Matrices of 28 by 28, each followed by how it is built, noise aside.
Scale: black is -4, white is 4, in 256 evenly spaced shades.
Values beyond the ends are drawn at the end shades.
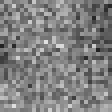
smooth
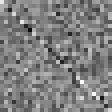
diagonal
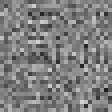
blocks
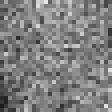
smooth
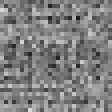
blocks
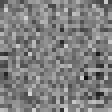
blocks
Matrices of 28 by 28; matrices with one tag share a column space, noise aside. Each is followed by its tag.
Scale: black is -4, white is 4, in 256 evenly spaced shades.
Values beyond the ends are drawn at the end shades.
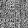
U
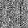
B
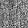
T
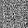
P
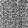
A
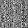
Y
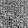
P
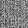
P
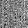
P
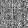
T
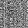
A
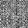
P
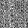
U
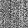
A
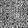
P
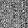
U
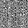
A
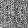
B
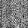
P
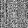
U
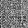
Y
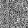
B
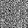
U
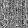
T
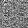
A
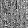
T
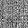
P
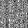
U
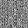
P
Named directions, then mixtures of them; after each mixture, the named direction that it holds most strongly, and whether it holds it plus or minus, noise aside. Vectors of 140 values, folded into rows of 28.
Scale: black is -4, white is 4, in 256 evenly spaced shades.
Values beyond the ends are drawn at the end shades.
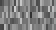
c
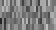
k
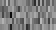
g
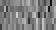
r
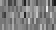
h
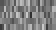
c, plus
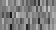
g, plus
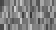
c, plus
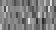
r, minus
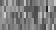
h, minus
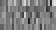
h, minus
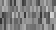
k, plus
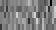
r, plus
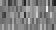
h, plus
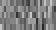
r, minus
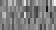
h, minus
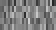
h, plus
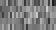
h, plus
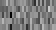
g, plus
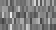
g, minus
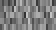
c, plus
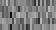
g, plus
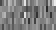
h, minus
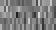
r, minus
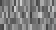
c, plus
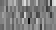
h, minus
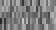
k, plus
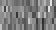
r, minus
